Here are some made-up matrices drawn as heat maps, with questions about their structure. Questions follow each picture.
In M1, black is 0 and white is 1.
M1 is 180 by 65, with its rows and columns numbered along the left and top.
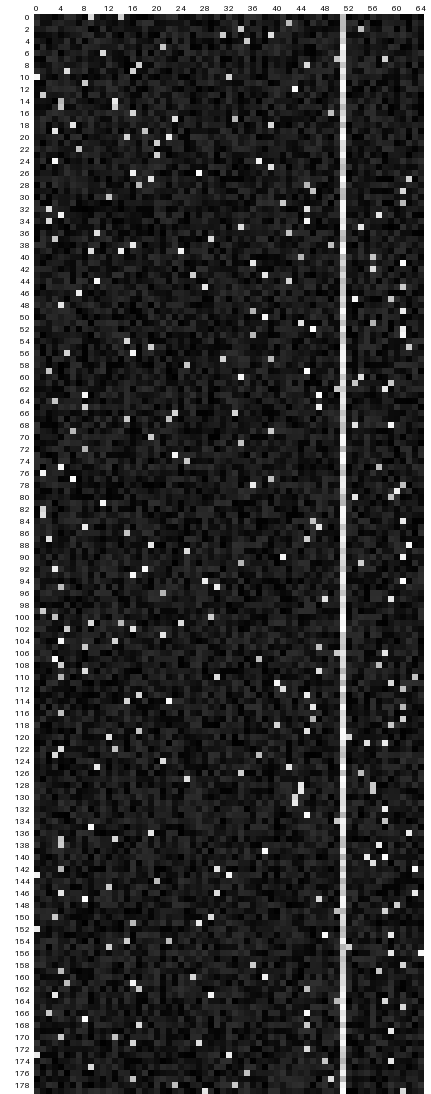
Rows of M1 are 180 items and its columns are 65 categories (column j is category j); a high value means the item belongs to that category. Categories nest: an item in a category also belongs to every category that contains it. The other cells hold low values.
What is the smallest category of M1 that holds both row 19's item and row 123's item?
3
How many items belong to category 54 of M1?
5
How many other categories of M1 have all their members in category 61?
4
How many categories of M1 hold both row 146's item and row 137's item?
2
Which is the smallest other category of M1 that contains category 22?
15
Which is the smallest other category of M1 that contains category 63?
30
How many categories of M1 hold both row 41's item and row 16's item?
1
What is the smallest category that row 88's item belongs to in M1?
62
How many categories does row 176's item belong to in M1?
2
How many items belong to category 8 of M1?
9
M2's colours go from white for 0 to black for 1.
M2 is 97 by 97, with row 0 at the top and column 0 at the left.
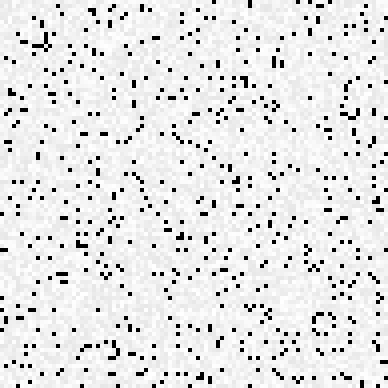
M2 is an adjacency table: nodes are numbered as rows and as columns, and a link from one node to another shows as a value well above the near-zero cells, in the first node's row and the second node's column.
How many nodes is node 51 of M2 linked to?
6
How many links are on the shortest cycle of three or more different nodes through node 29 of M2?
4
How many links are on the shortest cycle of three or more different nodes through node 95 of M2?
5
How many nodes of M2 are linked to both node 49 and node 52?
2
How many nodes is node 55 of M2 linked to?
9
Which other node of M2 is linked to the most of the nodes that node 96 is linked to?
node 87
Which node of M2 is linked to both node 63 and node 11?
node 21
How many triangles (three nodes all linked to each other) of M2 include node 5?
2
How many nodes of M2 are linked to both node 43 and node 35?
2
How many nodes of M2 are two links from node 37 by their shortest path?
10
